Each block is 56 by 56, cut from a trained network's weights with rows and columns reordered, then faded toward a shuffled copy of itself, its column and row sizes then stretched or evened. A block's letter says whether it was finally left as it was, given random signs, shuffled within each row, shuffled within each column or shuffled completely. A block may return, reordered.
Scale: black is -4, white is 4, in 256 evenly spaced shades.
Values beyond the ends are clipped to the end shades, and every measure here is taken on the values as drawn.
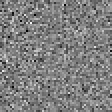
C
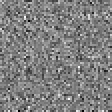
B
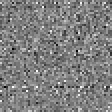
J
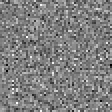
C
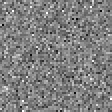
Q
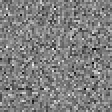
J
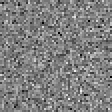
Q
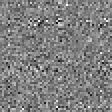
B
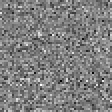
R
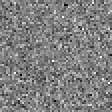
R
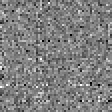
J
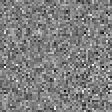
B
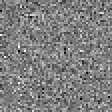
C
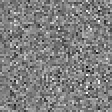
C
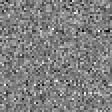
R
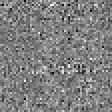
B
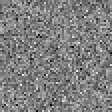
Q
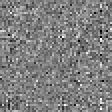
B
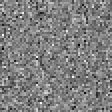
C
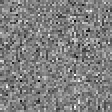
B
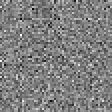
B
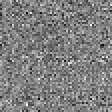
B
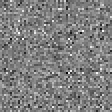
B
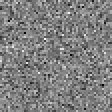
Q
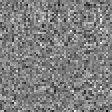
B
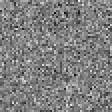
C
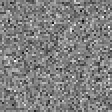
Q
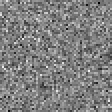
Q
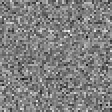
R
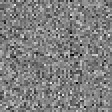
B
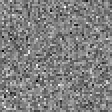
C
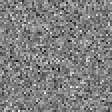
Q
